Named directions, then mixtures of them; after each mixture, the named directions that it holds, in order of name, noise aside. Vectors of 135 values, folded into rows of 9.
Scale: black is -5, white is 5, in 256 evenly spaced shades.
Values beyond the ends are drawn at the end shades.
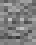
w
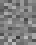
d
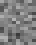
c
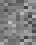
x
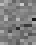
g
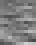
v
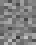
d.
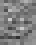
w.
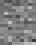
d, v, x.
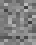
w, x.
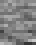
v.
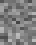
c.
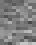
v, x.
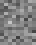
d, x.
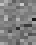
g.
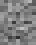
c, w.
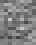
w.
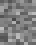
c.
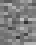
d, v, w.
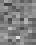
d, w.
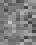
x.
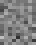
c, d.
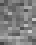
g, v, w.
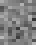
c, d, g.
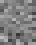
c.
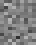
d, w.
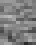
c, v.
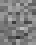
c, w.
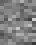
c, g, v.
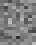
d, w, x.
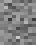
d, g, w.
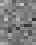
g.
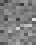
g.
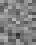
c.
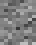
g, v, x.
